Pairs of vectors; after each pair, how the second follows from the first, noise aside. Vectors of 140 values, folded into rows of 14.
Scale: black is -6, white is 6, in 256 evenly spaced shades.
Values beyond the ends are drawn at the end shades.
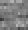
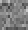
reversed, negated.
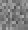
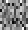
wrapped around, negated, scaled up.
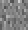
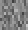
wrapped around.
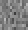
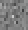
reversed, negated, partly zeroed.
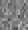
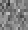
reversed, negated.
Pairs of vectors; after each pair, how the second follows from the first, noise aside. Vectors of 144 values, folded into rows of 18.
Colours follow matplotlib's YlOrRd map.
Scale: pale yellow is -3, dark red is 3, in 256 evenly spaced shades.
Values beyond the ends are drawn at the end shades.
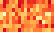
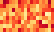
copied.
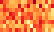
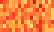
shrunk.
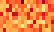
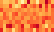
wrapped around, partly zeroed.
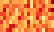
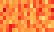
shrunk.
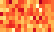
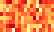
copied.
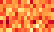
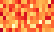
shuffled.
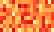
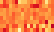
wrapped around, partly zeroed.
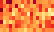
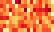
wrapped around, negated.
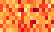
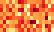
copied.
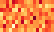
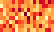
shuffled.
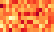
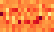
wrapped around, partly zeroed.
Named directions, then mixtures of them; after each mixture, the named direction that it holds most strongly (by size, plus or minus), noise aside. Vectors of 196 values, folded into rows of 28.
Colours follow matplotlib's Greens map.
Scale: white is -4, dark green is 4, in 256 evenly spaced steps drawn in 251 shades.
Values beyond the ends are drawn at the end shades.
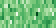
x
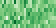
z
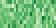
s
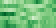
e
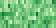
x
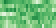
e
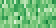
z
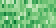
z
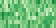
x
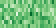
x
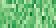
s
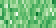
x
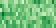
x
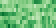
e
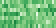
x
